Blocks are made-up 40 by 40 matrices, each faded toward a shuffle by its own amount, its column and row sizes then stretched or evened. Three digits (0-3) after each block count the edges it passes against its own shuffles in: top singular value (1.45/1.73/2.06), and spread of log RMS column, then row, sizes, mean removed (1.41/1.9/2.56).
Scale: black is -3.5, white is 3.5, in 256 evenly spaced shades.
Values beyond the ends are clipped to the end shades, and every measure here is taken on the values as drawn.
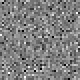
1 0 1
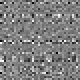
3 1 3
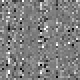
1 3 1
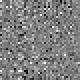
2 1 1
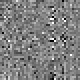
2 2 1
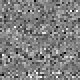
0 0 2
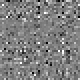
2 1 2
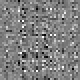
2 3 1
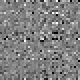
2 1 2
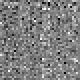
1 1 0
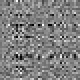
3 2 2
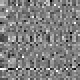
3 0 2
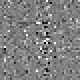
0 2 1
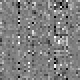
1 3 0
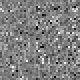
1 1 1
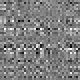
3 2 3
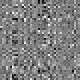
3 3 1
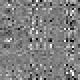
2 3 2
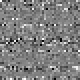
1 0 3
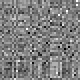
3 0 0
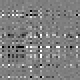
3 2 3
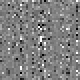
0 3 0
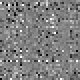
1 2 2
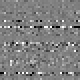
1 0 3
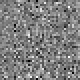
0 2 1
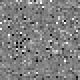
0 1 1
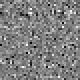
0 0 1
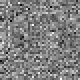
2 0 0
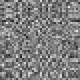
3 1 1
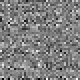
2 2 2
